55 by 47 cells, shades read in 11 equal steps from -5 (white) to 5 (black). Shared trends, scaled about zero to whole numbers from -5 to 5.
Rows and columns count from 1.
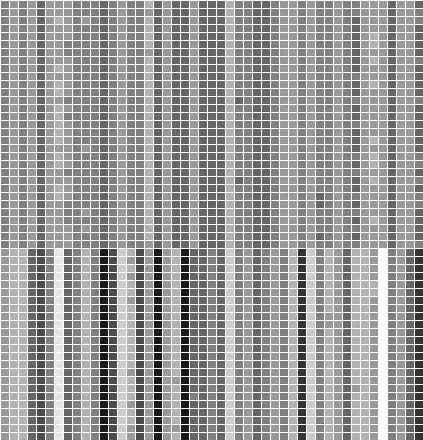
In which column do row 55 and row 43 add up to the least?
43
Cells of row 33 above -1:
25
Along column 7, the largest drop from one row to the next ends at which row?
32
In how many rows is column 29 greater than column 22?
32
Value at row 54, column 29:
1
